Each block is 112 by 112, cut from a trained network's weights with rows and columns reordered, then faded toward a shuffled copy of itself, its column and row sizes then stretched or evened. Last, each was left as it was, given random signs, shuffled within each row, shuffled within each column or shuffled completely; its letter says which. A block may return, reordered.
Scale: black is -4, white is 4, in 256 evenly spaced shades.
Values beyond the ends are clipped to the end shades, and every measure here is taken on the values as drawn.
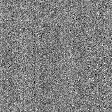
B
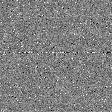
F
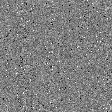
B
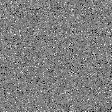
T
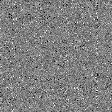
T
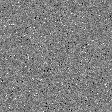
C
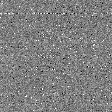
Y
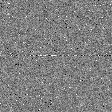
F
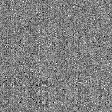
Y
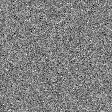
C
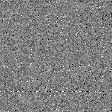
T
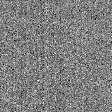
B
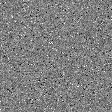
C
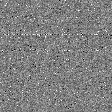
F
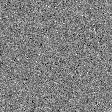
C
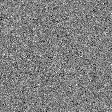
F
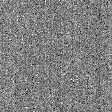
B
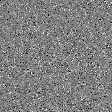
F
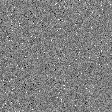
B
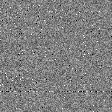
Y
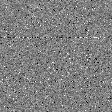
F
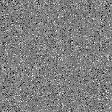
Y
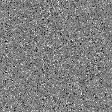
B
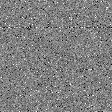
F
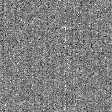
B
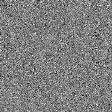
T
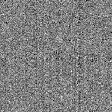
Y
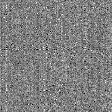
Y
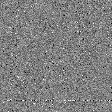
T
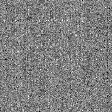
Y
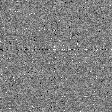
Y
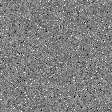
C
